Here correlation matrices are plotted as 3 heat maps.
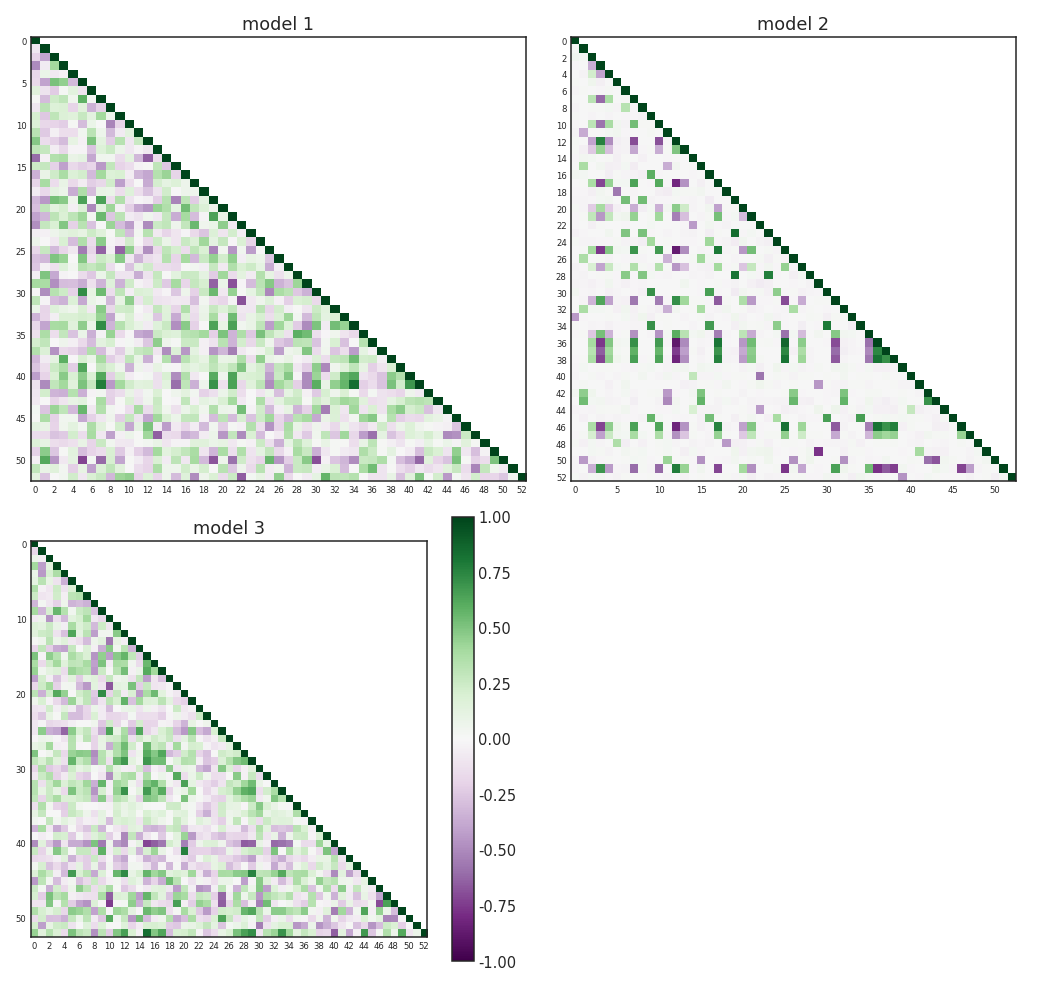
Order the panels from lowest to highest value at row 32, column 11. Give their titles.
model 2, model 1, model 3
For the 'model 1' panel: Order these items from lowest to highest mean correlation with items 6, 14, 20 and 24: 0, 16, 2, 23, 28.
0, 23, 2, 28, 16
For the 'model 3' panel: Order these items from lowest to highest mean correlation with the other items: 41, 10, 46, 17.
10, 46, 41, 17
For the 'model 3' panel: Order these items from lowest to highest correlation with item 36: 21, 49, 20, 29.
21, 20, 29, 49
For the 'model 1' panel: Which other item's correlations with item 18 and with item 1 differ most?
50
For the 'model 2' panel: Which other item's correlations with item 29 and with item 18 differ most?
49
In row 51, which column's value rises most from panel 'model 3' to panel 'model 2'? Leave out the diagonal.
35
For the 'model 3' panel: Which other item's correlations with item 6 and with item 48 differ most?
46
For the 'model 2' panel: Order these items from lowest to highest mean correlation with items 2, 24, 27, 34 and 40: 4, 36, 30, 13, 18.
13, 18, 4, 36, 30
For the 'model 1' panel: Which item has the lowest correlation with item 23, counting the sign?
25
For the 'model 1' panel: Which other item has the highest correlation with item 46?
12
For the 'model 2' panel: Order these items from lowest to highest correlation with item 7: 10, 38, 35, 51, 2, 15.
51, 35, 15, 2, 10, 38
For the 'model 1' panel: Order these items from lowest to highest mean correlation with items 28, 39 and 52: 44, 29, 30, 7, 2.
44, 2, 29, 30, 7
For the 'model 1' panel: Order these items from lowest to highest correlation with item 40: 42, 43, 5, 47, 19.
42, 47, 43, 5, 19
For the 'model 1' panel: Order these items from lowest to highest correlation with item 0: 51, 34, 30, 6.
34, 30, 6, 51
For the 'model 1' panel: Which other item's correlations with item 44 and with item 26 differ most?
52
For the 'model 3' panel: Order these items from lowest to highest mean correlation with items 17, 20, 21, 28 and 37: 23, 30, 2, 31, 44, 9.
23, 30, 31, 2, 9, 44
